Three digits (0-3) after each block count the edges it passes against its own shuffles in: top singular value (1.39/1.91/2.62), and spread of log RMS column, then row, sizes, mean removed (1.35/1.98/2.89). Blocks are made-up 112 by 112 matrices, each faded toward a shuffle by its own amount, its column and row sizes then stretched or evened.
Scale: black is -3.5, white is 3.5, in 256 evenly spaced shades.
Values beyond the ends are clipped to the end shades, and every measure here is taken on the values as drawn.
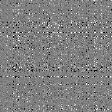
1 3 3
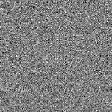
2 1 1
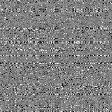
3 0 3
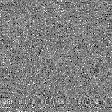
2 0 1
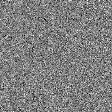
0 1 1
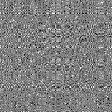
3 0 2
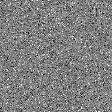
1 1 0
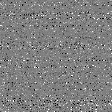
0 0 3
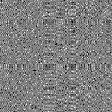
3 1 0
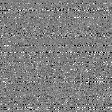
2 1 3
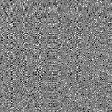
3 2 1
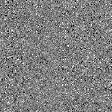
1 2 1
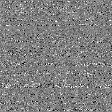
0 0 3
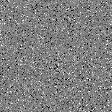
1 1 1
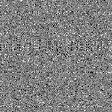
2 0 2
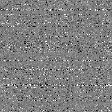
0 1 3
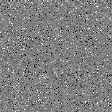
1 1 1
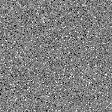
1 0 1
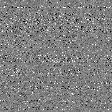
0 0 3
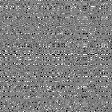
3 0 3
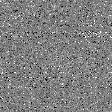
1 0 2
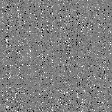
1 2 2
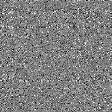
2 1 2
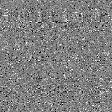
2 0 2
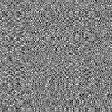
3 0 2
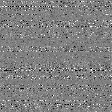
1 0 3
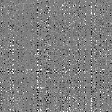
2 3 2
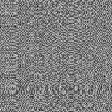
3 0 1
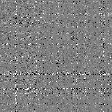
1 3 3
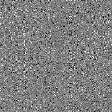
2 2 1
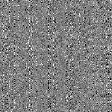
2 3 0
